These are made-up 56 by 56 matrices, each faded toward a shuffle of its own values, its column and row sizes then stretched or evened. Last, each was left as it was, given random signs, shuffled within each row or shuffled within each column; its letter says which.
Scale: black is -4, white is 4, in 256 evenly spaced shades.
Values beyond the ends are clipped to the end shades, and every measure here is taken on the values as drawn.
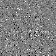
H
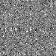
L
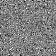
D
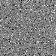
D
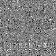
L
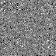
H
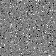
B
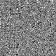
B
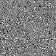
H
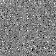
H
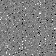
B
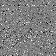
D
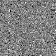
H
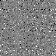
H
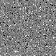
L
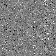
B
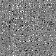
H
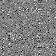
L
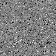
D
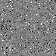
H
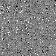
H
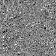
B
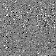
H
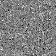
B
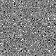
L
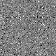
H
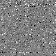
H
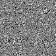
H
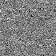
D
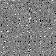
L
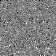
H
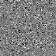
H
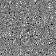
H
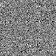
H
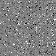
H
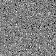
B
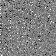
B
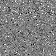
D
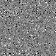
H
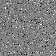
D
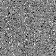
B
